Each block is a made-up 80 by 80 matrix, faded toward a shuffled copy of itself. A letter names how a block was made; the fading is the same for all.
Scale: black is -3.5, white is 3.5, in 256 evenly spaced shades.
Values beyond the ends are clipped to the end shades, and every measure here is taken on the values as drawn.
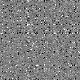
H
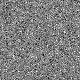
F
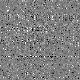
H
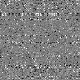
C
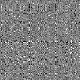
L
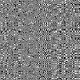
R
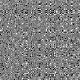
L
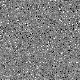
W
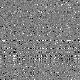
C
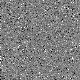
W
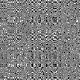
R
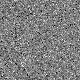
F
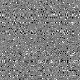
C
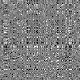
R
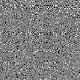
C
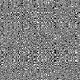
L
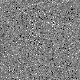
W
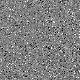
W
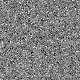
F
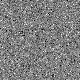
F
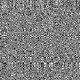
L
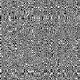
L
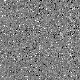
W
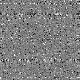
H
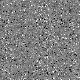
W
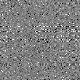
C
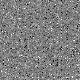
W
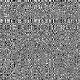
R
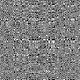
L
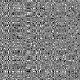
R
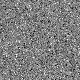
F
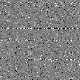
C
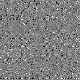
H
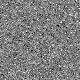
F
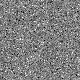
F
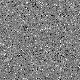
W
